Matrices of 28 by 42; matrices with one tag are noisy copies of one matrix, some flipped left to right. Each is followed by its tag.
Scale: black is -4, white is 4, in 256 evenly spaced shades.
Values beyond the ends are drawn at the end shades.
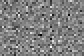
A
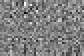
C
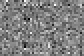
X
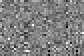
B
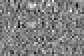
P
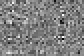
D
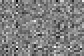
B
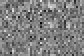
P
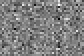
X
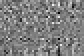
C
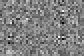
D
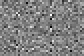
A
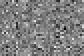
B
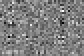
D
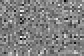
D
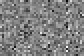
B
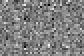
X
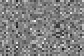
B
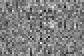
P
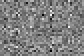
A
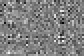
D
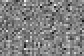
X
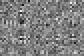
D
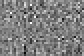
C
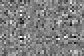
D
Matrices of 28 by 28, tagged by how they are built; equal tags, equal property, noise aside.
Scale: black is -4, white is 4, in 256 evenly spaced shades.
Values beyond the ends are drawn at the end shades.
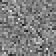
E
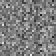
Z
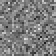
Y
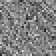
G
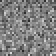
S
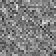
G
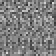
S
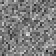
Y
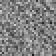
G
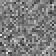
Y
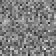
S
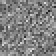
Y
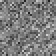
Y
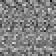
S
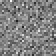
Y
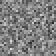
Z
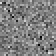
E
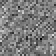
Y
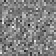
S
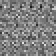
S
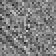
G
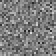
Z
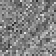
Y
